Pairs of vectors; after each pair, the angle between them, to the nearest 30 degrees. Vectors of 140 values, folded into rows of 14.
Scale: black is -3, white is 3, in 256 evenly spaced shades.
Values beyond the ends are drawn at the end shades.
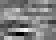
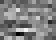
30 degrees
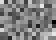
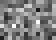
90 degrees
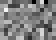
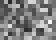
120 degrees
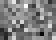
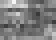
60 degrees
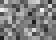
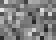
30 degrees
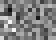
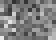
30 degrees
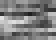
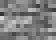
30 degrees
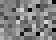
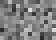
120 degrees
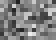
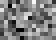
30 degrees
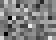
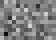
30 degrees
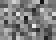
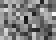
30 degrees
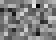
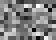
120 degrees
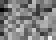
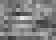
120 degrees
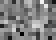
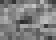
60 degrees
